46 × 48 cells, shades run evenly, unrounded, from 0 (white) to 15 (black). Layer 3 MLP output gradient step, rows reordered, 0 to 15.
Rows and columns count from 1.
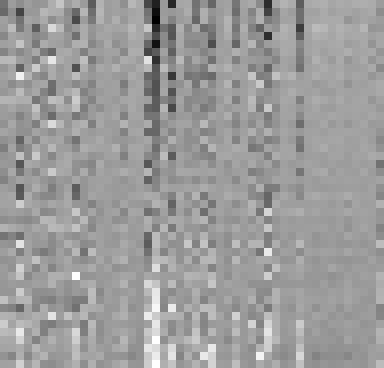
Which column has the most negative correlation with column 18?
20
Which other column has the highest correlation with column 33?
26
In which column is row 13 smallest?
10
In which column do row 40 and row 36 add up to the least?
19
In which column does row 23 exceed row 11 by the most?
33
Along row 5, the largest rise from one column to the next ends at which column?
34
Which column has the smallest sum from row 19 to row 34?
9
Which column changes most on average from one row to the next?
3
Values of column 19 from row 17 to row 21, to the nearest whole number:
9 5 6 7 10
